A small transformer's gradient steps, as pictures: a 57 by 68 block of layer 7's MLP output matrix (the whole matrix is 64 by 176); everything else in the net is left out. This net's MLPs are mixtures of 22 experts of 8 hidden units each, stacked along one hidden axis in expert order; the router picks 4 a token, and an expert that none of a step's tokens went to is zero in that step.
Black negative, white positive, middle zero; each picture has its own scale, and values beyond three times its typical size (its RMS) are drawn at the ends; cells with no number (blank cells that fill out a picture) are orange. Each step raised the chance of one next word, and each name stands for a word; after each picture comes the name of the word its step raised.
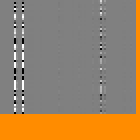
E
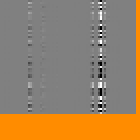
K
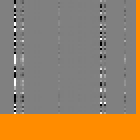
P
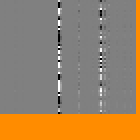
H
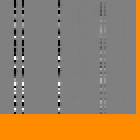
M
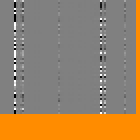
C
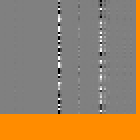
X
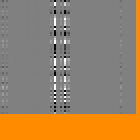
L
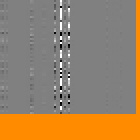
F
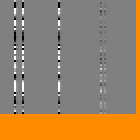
H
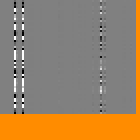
F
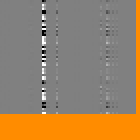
L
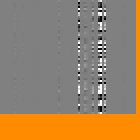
E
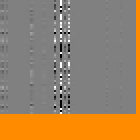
X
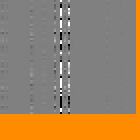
H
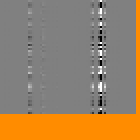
H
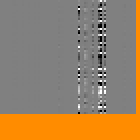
F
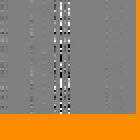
K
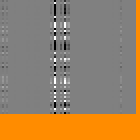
M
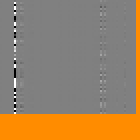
K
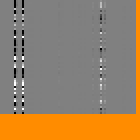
M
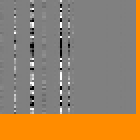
M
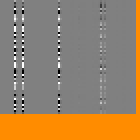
X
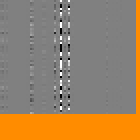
C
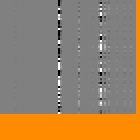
L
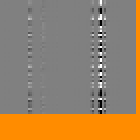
X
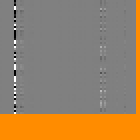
L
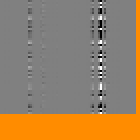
L
